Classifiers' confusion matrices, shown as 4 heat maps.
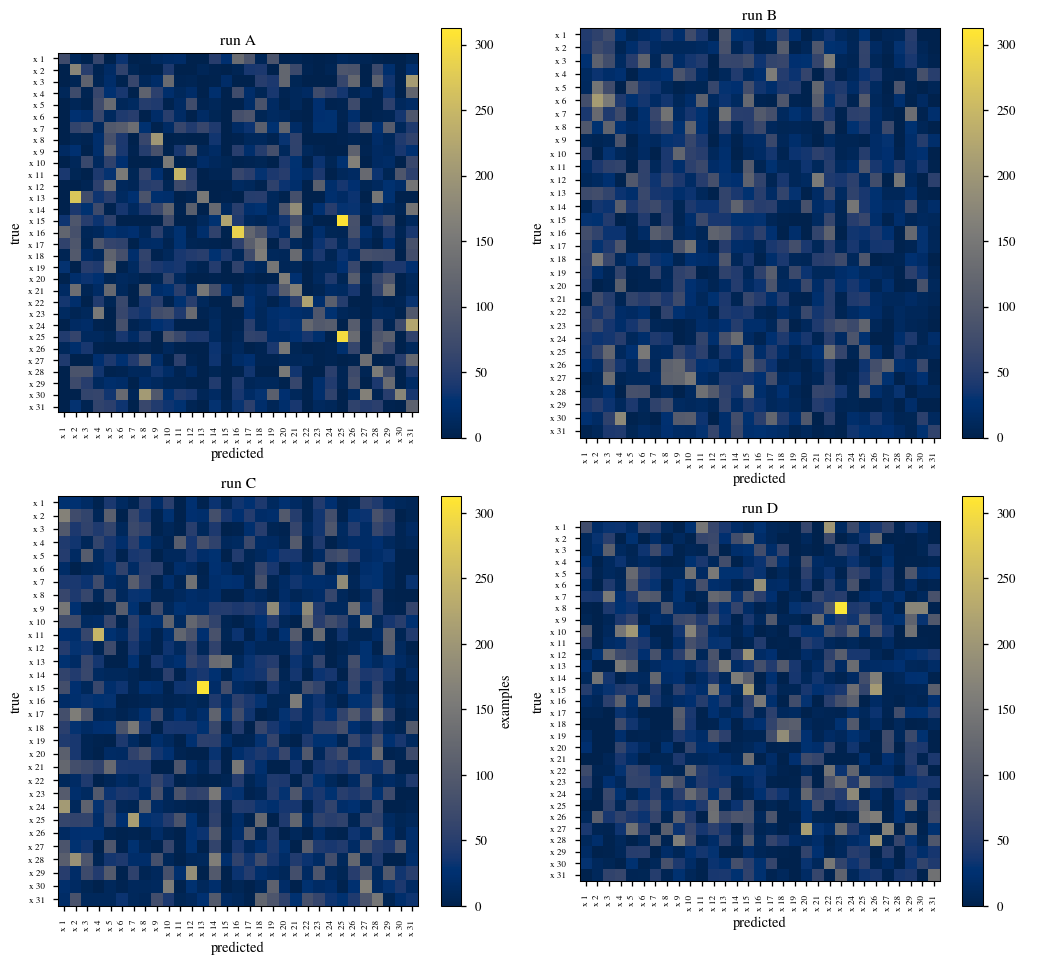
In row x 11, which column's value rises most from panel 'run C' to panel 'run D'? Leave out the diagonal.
x 10
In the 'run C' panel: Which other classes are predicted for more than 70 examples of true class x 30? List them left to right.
x 10, x 19, x 27
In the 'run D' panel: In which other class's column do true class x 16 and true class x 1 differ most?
x 22
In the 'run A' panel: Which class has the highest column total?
x 31
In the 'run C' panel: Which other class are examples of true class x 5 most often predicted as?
x 3
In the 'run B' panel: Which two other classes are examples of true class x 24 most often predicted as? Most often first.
x 14, x 13
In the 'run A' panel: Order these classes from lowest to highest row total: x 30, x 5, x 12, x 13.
x 5, x 12, x 13, x 30
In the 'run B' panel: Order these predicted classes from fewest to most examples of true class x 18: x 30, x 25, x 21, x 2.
x 30, x 21, x 25, x 2
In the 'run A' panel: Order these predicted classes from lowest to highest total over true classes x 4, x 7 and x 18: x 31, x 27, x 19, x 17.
x 19, x 17, x 27, x 31
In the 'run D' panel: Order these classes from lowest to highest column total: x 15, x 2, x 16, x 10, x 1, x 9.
x 2, x 1, x 16, x 9, x 10, x 15
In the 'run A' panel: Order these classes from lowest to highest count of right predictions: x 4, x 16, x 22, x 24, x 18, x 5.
x 4, x 24, x 5, x 18, x 22, x 16
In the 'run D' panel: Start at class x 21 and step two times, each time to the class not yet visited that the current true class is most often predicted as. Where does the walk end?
x 26
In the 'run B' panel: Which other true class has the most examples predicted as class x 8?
x 7
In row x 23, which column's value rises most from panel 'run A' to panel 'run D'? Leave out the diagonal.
x 25
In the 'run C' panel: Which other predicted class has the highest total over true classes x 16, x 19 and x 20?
x 28
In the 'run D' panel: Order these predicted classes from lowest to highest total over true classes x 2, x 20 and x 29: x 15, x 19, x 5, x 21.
x 19, x 21, x 5, x 15
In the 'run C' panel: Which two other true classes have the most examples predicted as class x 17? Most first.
x 26, x 4
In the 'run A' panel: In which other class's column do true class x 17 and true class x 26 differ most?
x 18
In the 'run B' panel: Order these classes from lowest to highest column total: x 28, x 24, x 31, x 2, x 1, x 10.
x 31, x 28, x 24, x 1, x 10, x 2
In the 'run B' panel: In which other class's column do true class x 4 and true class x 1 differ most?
x 17
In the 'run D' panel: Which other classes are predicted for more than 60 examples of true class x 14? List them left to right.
x 2, x 7, x 15, x 25, x 26
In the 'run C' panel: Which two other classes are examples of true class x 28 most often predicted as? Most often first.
x 2, x 14
